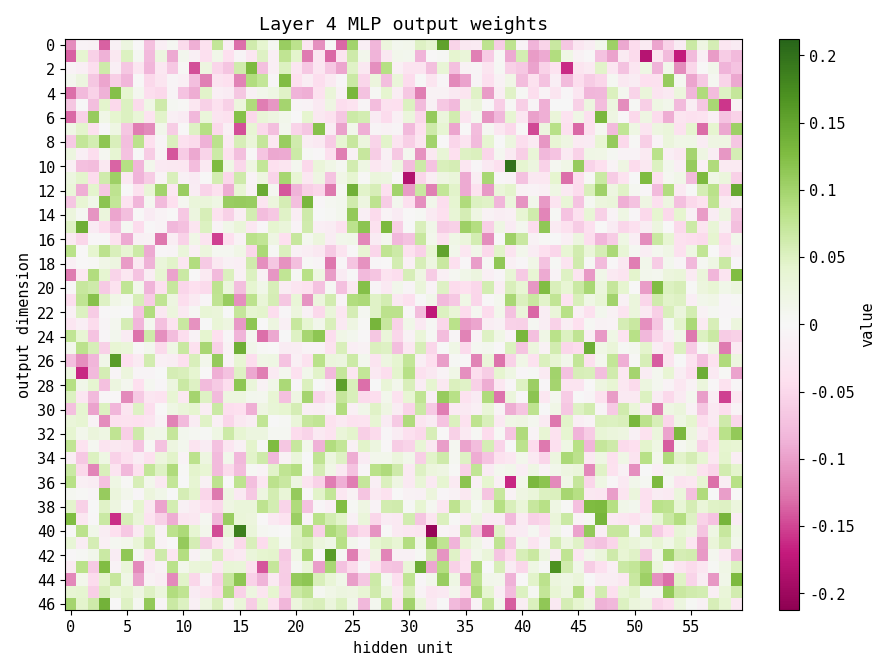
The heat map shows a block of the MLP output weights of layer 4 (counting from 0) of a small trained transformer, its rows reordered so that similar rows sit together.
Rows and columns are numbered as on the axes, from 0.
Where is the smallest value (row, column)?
40, 32
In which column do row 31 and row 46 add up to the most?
30
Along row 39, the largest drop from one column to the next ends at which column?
4
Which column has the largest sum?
20
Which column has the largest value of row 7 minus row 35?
50
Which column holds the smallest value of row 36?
39
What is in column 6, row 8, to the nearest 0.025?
0.075
